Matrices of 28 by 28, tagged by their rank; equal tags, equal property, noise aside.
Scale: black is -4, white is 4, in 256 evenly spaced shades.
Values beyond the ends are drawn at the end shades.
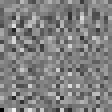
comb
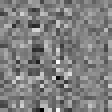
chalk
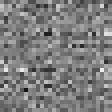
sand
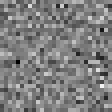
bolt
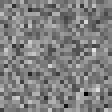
bolt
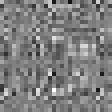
comb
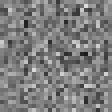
sand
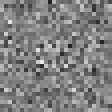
bolt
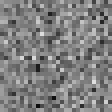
bolt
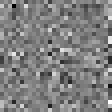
chalk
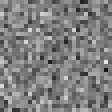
bolt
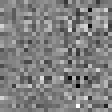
chalk
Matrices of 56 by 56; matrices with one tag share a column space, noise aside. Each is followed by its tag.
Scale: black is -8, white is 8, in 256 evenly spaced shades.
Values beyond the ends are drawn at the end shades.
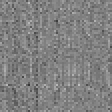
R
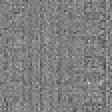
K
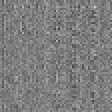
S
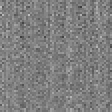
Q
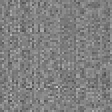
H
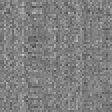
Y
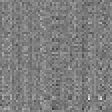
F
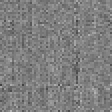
R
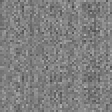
S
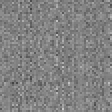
K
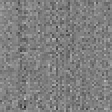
F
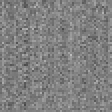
Y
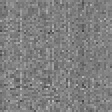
H
